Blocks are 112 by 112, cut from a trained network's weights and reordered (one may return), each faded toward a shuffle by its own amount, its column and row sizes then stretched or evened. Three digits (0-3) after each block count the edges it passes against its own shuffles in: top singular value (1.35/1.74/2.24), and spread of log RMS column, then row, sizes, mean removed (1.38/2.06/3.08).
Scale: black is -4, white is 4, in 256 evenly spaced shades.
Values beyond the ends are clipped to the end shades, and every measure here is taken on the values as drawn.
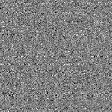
2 0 2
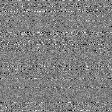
1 0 3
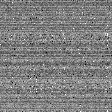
3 1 1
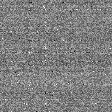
1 1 2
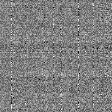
1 3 1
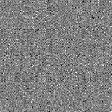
3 0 2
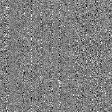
0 3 0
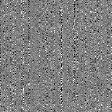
2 3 0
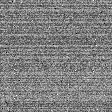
3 0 0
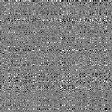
3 2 3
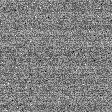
1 0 0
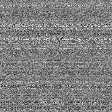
2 0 3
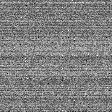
3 1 1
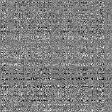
2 3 3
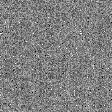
1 1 0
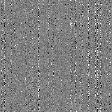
1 3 0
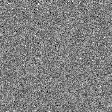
0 1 1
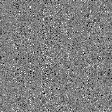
1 2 1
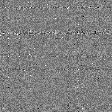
0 2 2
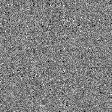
0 1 1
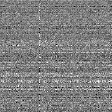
3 2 3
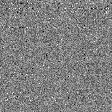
1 0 1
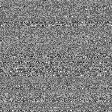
0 0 3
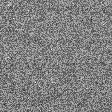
0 1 0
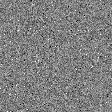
0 1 0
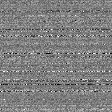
2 0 3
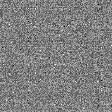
0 2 1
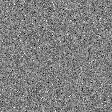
0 0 0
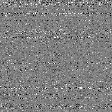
1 1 3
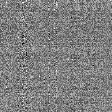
1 3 0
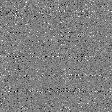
0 0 2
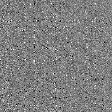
1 2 1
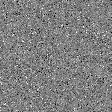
0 0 0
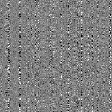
3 3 1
